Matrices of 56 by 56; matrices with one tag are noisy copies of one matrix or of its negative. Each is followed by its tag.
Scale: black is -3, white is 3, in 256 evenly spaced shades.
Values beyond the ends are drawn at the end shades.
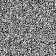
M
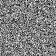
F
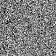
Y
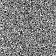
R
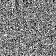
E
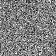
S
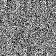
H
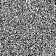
S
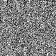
H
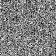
S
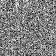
E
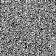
S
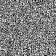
M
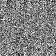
H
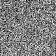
S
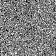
S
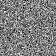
R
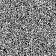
M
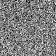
S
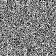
H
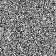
R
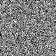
F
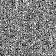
E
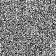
S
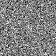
Y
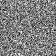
R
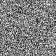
F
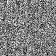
H
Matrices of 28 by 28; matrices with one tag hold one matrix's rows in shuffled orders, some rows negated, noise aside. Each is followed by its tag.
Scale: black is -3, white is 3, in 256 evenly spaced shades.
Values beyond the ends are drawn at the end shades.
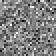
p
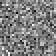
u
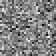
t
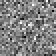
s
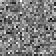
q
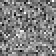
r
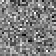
s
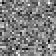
t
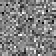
s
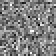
p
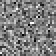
p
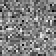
q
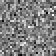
s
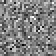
p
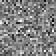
r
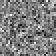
s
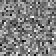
p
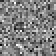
r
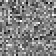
q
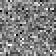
q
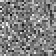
u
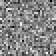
q
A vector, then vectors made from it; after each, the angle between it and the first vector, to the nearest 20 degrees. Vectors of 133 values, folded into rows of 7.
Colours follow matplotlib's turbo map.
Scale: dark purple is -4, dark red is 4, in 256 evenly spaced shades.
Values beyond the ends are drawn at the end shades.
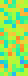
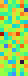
60 degrees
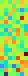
100 degrees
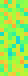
160 degrees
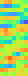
80 degrees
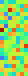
80 degrees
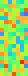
160 degrees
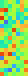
80 degrees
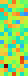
140 degrees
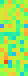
120 degrees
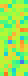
60 degrees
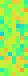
120 degrees
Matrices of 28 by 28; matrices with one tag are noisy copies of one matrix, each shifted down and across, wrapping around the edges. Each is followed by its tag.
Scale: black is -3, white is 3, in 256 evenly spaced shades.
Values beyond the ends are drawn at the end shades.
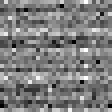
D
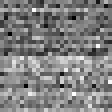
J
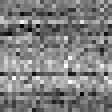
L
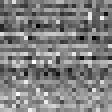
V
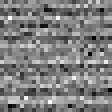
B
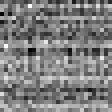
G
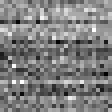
L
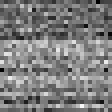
J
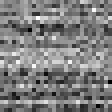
V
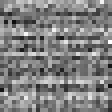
G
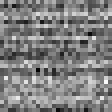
G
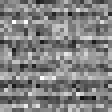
B
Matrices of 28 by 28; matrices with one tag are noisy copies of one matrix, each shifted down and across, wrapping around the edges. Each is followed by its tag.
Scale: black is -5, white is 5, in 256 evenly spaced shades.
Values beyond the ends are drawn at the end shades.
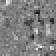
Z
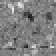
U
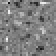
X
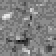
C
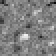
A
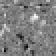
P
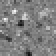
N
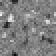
N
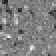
Z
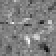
U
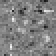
X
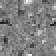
A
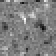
U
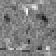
U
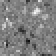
P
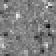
Z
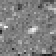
C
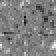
P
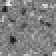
N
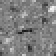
A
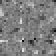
X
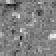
C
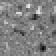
N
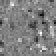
Z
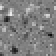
N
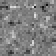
X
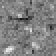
C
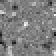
Z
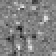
Z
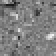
C
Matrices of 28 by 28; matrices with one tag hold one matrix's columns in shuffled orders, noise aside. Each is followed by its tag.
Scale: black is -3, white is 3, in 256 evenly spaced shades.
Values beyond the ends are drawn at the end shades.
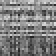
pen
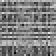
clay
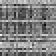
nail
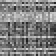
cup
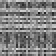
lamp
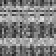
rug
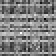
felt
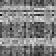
rug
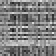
clay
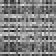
felt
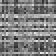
felt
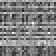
clay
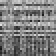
pen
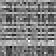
clay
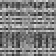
lamp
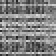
felt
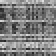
nail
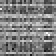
felt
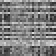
clay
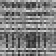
lamp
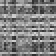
felt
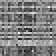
clay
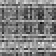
nail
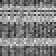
rug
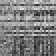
pen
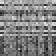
pen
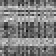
rug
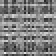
felt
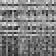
pen
